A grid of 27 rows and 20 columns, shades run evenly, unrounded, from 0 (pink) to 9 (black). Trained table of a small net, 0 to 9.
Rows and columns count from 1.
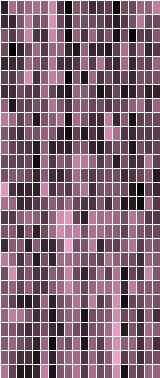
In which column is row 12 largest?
5
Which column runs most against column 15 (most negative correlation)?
7
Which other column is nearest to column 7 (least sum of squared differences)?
4
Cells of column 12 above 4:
16
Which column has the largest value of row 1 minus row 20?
9
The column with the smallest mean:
10
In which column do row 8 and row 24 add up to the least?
15
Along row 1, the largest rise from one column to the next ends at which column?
8
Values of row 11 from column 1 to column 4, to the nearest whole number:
3 5 6 6
